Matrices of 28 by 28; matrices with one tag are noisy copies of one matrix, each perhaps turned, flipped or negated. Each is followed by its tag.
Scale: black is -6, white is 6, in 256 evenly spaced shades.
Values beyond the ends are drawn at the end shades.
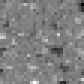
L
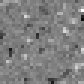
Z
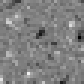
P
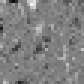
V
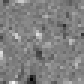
V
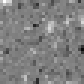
L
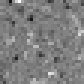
Z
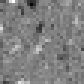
V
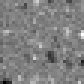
L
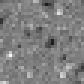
P
